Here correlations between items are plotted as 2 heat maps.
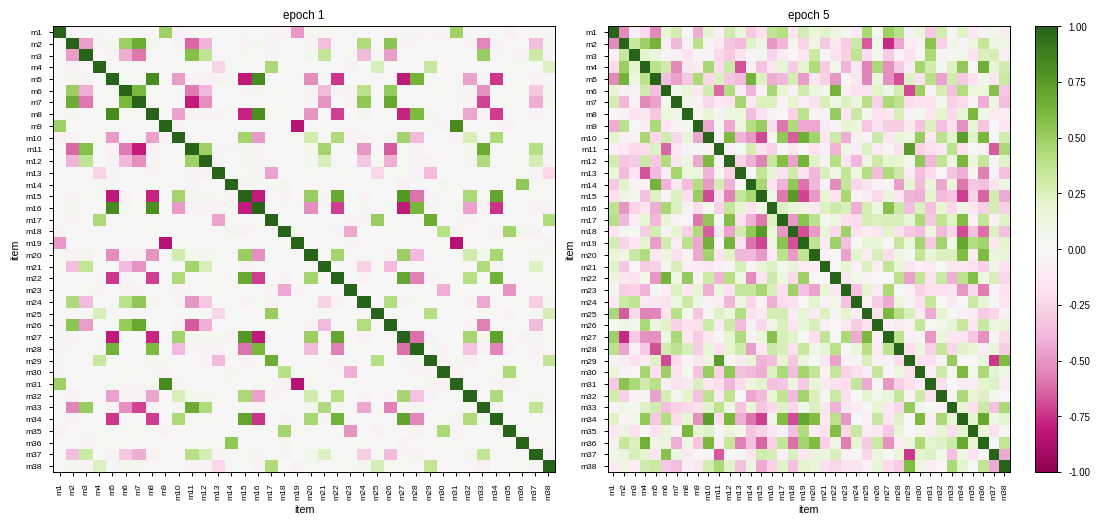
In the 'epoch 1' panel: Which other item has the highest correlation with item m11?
m33
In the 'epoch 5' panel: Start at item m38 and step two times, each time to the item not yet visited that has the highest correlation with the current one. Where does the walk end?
m11
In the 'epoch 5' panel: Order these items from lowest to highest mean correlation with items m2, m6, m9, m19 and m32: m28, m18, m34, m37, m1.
m18, m1, m28, m37, m34
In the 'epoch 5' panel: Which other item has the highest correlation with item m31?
m2
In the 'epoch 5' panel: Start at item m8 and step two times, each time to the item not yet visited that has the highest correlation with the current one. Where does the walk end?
m22
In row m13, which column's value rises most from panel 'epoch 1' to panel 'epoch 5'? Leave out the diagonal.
m25
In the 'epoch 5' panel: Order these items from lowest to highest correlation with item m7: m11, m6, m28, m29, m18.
m29, m11, m6, m18, m28
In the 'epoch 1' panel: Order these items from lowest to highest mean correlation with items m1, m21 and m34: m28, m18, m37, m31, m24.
m28, m24, m18, m37, m31
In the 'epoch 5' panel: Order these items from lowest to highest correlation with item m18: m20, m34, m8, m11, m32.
m34, m20, m32, m8, m11
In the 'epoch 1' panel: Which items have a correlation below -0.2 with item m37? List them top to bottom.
m2, m6, m7, m24, m26
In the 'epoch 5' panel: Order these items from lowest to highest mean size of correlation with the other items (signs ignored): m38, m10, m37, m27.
m37, m38, m27, m10
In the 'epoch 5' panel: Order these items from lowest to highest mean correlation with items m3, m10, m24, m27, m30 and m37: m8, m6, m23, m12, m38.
m23, m38, m8, m12, m6
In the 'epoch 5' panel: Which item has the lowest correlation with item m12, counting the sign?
m15
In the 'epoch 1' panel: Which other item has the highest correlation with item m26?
m7
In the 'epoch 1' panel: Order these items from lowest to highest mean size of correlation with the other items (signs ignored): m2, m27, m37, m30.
m30, m37, m2, m27
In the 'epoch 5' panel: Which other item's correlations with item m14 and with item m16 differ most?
m5
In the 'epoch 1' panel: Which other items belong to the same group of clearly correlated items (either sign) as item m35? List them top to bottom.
m18, m23, m30
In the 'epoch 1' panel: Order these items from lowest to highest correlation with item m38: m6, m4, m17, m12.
m12, m6, m4, m17
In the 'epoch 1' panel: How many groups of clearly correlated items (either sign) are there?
6
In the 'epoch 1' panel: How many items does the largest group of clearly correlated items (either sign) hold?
11
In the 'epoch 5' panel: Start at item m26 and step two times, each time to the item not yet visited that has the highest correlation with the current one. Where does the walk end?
m36
